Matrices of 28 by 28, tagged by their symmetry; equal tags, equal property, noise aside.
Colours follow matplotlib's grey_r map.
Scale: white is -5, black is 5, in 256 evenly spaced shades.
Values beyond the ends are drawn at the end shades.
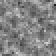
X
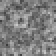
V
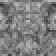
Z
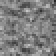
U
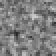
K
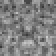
Z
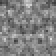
Z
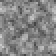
X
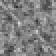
X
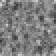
X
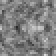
U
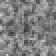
U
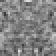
Z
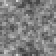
U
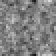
U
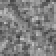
K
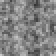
U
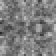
U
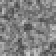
V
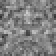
Z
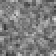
V
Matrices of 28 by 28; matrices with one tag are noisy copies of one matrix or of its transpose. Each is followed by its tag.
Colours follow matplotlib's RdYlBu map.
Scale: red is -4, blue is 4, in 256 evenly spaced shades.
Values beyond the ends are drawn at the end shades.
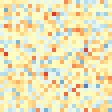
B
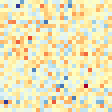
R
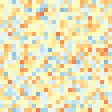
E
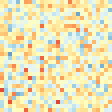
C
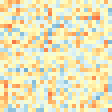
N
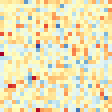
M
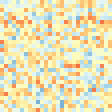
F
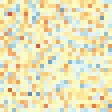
N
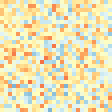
B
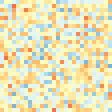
B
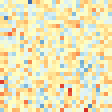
F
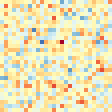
R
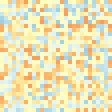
C
